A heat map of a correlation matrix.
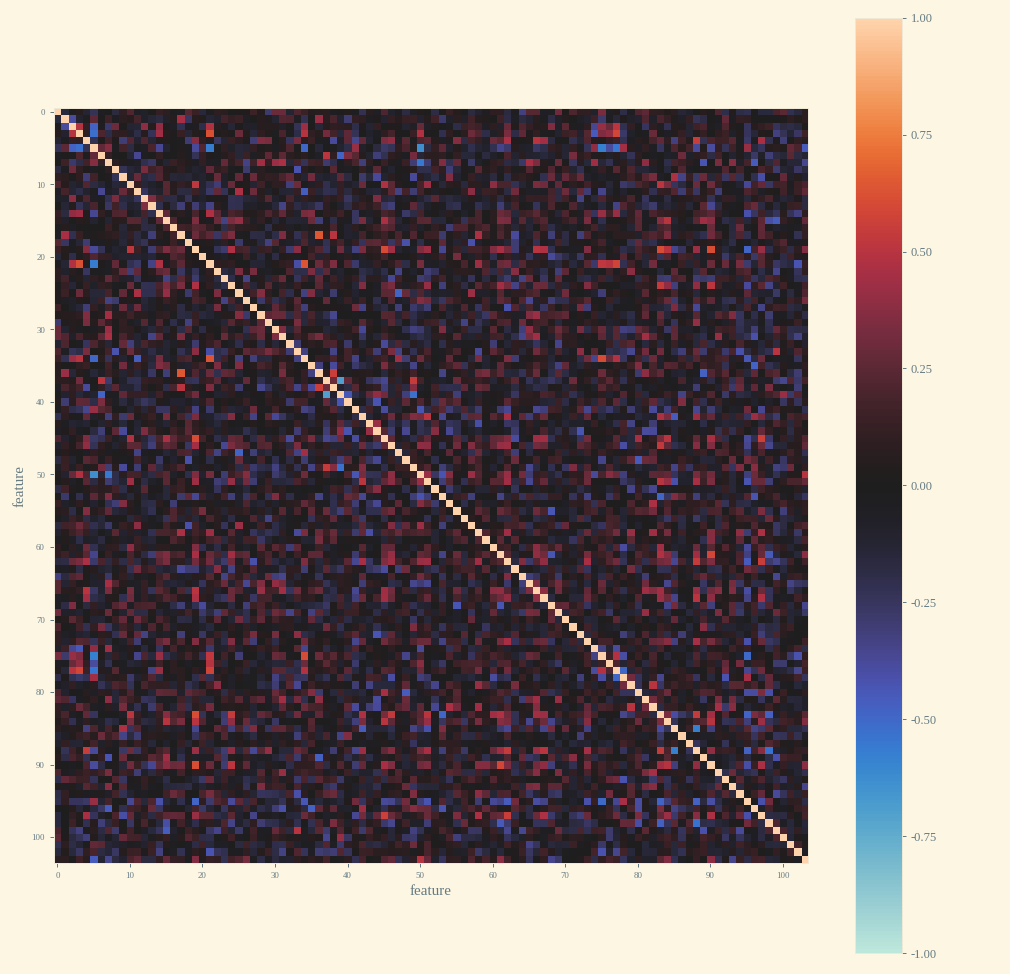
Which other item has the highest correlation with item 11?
25
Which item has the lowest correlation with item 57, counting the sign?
18
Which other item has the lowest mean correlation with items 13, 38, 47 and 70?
33
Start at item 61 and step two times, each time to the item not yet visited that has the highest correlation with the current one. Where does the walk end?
19
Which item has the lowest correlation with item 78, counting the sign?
77
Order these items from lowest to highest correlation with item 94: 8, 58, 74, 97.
74, 8, 97, 58
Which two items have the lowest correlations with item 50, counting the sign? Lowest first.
5, 7
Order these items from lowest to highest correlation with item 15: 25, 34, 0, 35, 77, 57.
34, 77, 0, 57, 35, 25
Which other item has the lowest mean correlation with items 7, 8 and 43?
50
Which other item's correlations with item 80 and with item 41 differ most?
45
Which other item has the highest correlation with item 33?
99
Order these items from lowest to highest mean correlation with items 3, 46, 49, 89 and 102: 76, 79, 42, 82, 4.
79, 82, 4, 76, 42
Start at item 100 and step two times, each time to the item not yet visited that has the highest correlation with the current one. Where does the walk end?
44
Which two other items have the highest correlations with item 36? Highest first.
17, 38
